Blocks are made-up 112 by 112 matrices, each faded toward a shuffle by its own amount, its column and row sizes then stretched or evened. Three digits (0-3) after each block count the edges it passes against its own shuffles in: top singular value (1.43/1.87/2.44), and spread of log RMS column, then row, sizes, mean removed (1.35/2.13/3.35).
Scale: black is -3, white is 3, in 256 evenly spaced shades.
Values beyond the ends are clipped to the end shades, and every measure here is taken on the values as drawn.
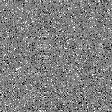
2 0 1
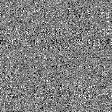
1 1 2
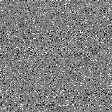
1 0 2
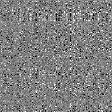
2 2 2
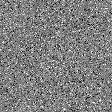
1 0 0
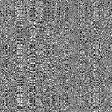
3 2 0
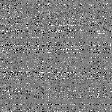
1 2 3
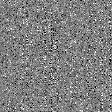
1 2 0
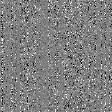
0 3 0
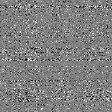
0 2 3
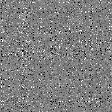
0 2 2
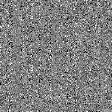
0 2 1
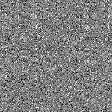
2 1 0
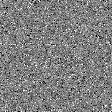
1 0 1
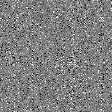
1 2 1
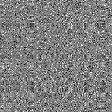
3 1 0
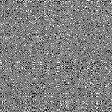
3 0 2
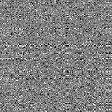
3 1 2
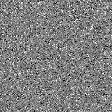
2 0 1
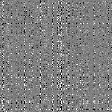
3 3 2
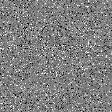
1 1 1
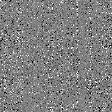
1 2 1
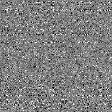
2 1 2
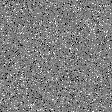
0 0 0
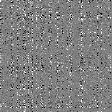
2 3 2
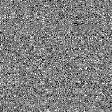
2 0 2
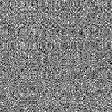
3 0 0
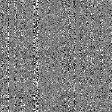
2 3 1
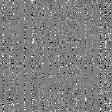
1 3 2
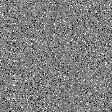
1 1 0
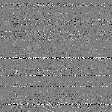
2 1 3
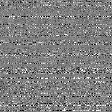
2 1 3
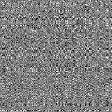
3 2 2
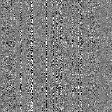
2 3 1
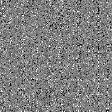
1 2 1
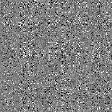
2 2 2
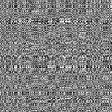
3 1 3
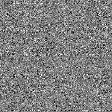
1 1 2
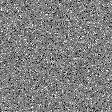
0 0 0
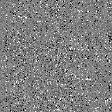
1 2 1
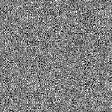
2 2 1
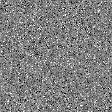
0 1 1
